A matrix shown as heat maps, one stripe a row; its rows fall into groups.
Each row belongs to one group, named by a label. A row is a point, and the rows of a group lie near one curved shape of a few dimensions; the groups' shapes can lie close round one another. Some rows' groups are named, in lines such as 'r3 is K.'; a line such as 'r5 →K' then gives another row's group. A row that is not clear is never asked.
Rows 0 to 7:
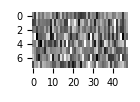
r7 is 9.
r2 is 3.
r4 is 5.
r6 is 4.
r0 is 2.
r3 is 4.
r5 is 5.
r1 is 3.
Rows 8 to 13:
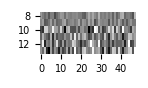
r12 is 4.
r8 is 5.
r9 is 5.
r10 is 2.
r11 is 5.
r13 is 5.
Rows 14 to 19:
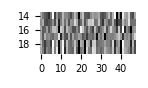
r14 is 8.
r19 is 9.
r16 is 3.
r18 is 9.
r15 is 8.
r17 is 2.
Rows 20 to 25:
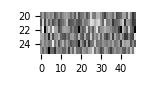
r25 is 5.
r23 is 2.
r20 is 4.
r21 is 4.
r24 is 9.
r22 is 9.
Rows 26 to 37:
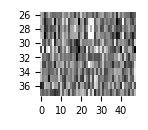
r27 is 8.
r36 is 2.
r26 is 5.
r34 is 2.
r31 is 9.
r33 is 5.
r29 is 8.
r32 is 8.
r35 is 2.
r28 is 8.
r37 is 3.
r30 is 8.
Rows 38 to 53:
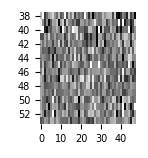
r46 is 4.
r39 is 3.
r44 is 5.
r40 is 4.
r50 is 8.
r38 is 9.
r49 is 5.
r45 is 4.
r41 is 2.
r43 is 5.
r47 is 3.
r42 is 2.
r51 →3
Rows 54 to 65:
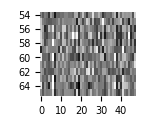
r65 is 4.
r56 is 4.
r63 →4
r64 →8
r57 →4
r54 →5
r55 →8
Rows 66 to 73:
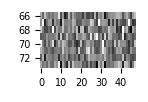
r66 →2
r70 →8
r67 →4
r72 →4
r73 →2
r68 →4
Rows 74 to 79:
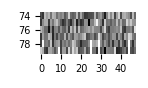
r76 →5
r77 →5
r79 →4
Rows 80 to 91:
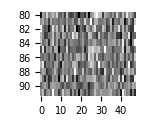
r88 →8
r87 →4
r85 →4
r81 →2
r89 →3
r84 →3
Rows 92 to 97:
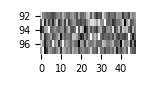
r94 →2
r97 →4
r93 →4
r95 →4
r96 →9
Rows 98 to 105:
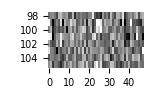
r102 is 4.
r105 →8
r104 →5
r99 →8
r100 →8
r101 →9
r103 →5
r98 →9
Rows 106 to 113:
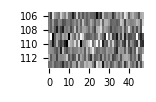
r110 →3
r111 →5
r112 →2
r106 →2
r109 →4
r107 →5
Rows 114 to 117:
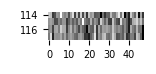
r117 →9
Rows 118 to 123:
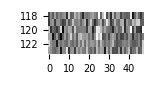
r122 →5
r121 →8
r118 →2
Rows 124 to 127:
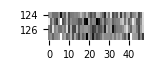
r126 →2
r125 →8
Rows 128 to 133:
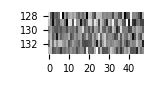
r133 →8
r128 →8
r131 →2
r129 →3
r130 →8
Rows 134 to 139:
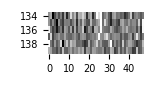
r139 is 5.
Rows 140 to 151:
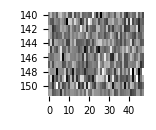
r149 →4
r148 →3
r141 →3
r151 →5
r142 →4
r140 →9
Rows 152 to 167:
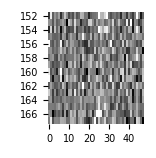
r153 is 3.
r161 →8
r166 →8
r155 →8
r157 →9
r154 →4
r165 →4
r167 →9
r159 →3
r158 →5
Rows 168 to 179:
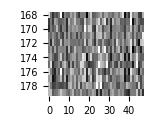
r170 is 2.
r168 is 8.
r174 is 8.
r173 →2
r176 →4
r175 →4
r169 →2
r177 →8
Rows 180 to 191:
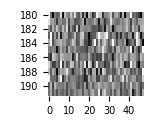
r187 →4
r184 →9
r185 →3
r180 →8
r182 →2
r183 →4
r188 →2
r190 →4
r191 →2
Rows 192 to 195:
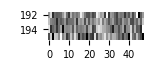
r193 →5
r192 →4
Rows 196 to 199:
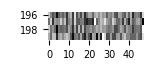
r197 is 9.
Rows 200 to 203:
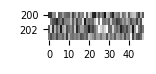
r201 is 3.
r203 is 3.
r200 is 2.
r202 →4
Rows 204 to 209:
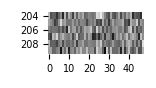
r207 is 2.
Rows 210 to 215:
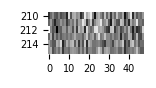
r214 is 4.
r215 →4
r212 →5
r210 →3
